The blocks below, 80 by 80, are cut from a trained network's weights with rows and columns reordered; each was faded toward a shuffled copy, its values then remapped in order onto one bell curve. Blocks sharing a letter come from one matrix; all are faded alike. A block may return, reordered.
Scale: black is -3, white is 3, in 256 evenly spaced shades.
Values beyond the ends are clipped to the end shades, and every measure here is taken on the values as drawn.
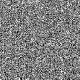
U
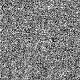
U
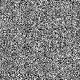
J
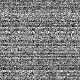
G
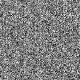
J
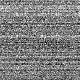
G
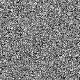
U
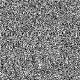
U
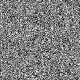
U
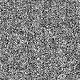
U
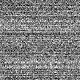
G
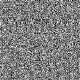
J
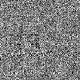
J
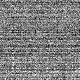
G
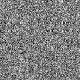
U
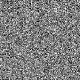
J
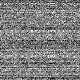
G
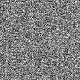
U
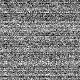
G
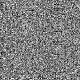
J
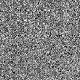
J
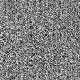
J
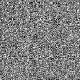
J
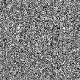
U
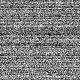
G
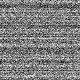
G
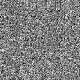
U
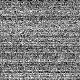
G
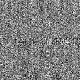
J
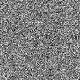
U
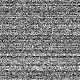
G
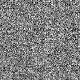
J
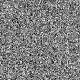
U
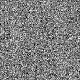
U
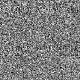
J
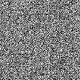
U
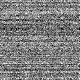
G
